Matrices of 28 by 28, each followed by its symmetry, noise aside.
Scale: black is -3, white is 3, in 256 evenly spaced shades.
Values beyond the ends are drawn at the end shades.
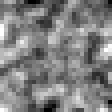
antisymmetric.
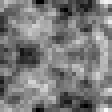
mirrored top to bottom.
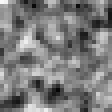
no symmetry.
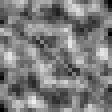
same after a half turn.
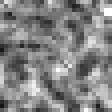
no symmetry.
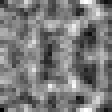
mirrored top to bottom.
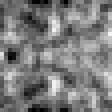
mirrored top to bottom.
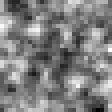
same after a half turn.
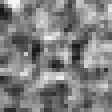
antisymmetric.
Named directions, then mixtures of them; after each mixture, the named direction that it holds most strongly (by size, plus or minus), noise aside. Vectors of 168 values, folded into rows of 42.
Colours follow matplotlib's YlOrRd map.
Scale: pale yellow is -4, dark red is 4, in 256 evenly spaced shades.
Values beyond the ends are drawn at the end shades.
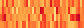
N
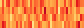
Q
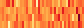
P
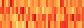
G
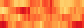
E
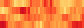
E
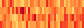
G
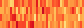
G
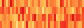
G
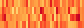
N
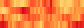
E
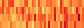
G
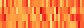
N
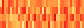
G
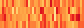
N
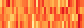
P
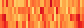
N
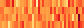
P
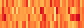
N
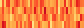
Q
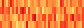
G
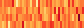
P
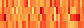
N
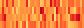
N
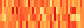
N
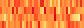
N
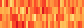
G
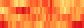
E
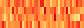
Q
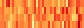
P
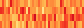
G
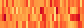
N
